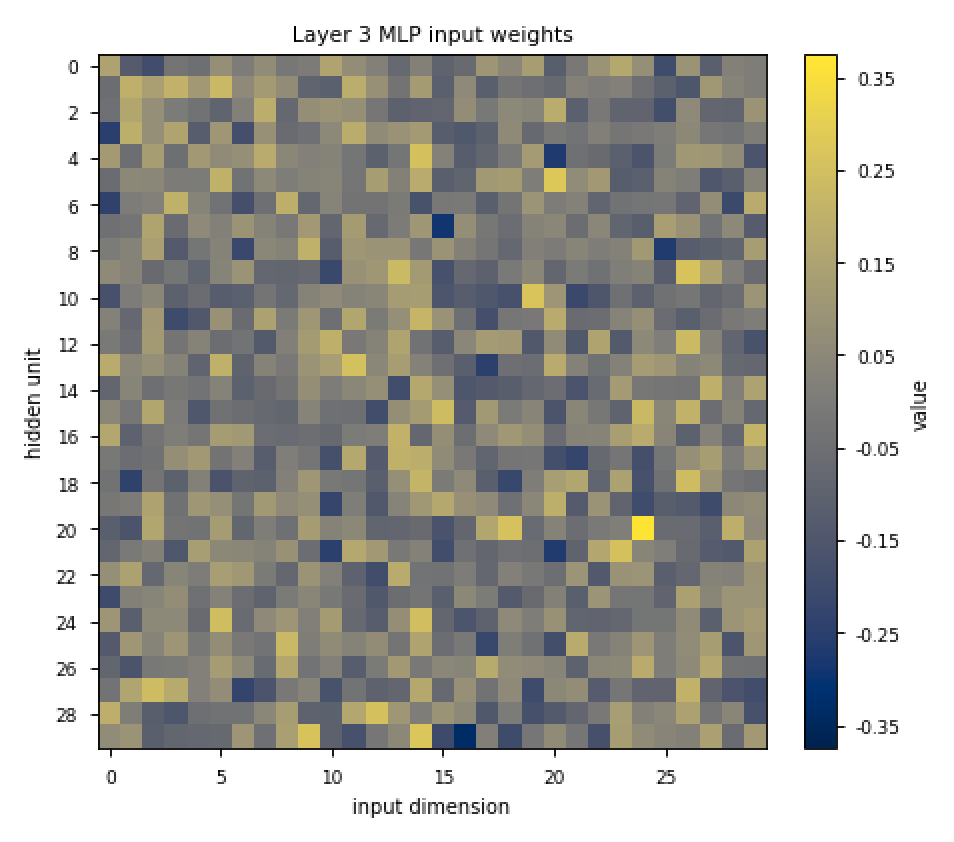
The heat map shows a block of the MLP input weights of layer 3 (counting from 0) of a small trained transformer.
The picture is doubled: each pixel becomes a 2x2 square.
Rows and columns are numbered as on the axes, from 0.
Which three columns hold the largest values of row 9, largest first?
26, 13, 27
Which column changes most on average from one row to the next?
20
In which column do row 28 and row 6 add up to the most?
8
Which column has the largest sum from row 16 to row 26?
29
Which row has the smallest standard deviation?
23
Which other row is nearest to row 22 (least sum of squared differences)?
16
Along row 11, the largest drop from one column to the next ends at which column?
3
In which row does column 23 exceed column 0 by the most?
21
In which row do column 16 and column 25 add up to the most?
7
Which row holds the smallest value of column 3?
11
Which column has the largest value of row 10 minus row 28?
19
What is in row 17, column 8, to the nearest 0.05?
0
